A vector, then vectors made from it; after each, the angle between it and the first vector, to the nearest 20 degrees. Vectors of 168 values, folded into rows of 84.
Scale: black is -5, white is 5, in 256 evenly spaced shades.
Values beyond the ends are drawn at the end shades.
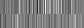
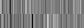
100 degrees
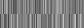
60 degrees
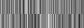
100 degrees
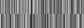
120 degrees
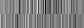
160 degrees
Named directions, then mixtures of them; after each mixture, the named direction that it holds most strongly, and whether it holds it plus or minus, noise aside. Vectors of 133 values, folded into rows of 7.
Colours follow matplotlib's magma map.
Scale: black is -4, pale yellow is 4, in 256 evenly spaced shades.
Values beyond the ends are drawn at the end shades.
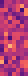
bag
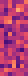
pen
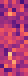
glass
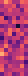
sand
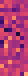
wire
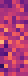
sand, minus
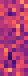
glass, minus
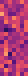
glass, minus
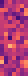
bag, plus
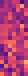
bag, plus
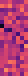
wire, plus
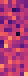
wire, plus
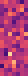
glass, plus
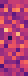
wire, minus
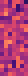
pen, minus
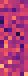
wire, plus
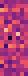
wire, minus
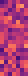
bag, plus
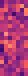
bag, plus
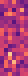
glass, plus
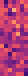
glass, minus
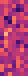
pen, minus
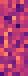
pen, minus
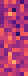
glass, plus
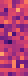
pen, plus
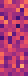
sand, plus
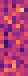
pen, plus
